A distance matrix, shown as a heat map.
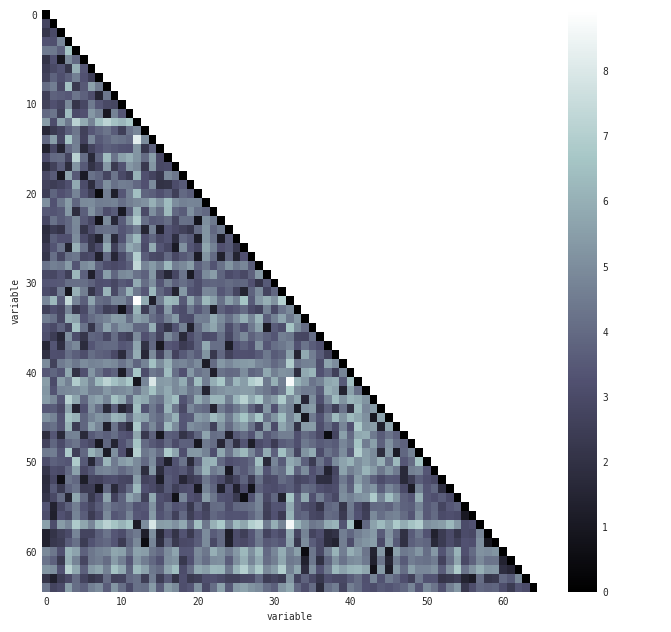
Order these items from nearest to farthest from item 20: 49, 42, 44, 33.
33, 44, 42, 49
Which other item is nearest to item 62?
43
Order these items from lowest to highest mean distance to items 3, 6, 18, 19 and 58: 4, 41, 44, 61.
61, 44, 41, 4
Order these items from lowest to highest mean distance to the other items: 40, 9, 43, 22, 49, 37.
37, 9, 22, 40, 49, 43
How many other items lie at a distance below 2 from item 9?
7
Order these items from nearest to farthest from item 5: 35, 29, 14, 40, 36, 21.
36, 14, 40, 29, 35, 21
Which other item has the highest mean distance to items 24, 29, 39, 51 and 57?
32
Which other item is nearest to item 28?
30
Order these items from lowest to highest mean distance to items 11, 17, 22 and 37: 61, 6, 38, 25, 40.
38, 40, 25, 6, 61
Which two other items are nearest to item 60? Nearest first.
34, 45
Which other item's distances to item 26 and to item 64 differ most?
54
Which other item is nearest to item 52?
2
